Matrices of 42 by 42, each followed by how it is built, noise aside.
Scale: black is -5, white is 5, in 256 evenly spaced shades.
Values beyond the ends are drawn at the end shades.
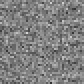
repeating rows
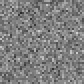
noise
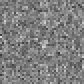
blocks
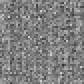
blocks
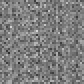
repeating rows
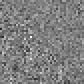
lower triangular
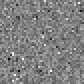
sparse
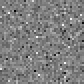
sparse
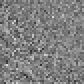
lower triangular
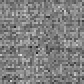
blocks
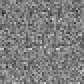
repeating columns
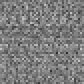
repeating columns
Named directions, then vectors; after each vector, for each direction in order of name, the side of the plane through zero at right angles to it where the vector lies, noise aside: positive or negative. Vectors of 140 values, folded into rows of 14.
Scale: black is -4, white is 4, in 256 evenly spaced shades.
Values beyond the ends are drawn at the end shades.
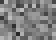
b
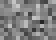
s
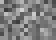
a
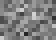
positive, positive, positive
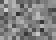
negative, positive, positive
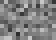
positive, positive, negative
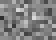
positive, positive, positive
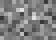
positive, positive, positive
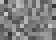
positive, negative, positive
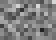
negative, negative, positive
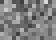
negative, positive, negative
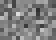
positive, negative, negative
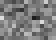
negative, negative, negative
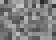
positive, negative, positive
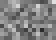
negative, negative, positive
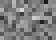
positive, positive, positive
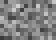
negative, negative, positive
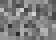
positive, positive, negative
